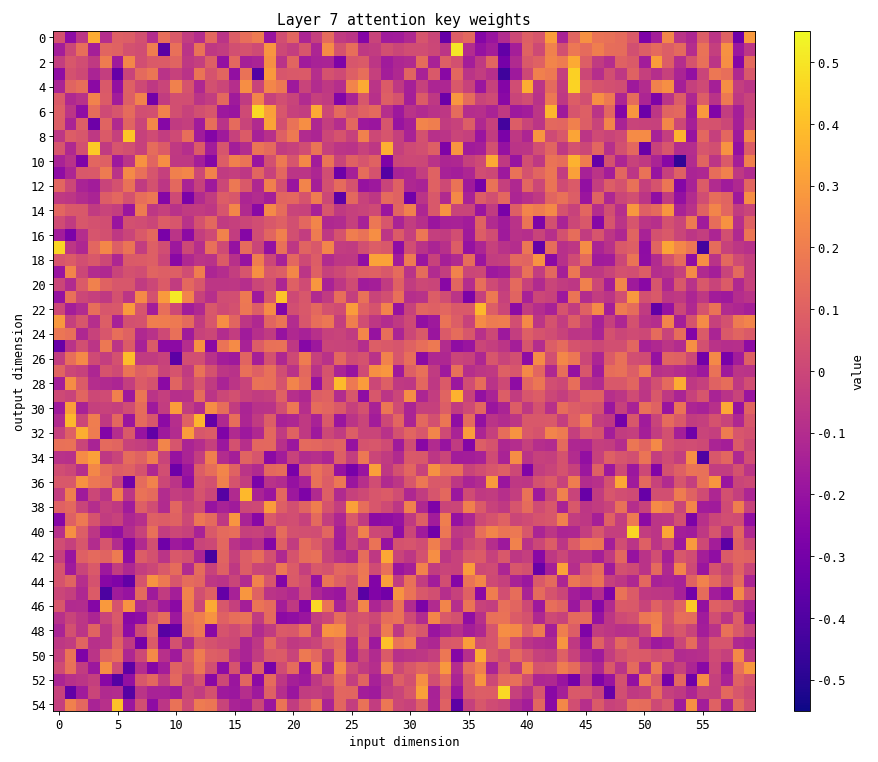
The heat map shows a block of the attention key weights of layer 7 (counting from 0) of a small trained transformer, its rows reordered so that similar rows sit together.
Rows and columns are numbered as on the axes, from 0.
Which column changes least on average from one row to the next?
58
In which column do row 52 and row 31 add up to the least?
13
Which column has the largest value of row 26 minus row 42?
6
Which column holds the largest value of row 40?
49
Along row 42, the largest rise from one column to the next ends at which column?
14
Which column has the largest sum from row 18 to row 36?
1
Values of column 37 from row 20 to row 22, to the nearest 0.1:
0 0.2 0.1
